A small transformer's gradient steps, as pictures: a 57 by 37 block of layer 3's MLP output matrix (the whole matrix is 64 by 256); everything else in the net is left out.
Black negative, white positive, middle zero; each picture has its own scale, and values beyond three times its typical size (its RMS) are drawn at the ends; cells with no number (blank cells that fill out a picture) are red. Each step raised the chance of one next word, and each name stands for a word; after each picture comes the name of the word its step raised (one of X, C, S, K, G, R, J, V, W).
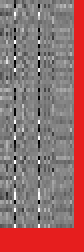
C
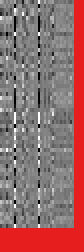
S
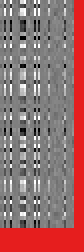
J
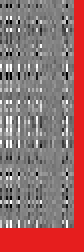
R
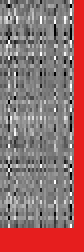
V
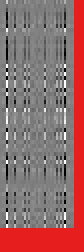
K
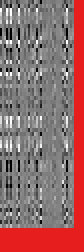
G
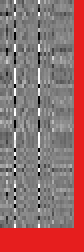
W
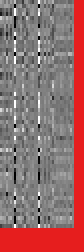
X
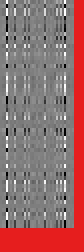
J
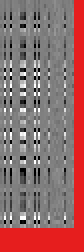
K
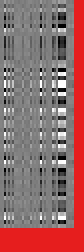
K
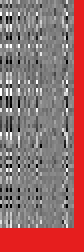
W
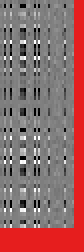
C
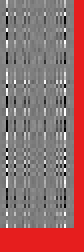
W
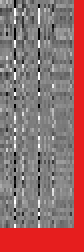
G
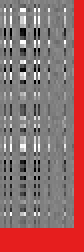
G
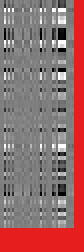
G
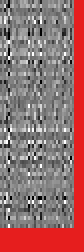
C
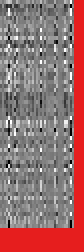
J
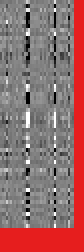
S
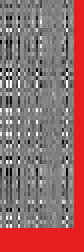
K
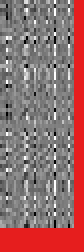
J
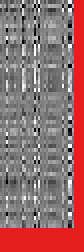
J
